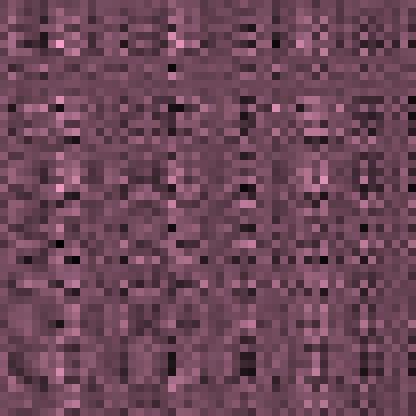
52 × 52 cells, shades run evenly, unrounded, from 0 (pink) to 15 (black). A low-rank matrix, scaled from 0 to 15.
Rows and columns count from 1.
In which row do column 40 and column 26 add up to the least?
17
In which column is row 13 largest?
52
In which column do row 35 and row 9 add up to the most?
22
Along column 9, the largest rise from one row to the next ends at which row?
18
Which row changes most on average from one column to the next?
33
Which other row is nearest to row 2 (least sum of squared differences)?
30
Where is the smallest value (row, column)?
6, 8
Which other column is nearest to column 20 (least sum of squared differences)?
45
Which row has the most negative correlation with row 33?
36
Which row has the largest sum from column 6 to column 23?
14
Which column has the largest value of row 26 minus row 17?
40
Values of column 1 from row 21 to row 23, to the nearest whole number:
9 7 9
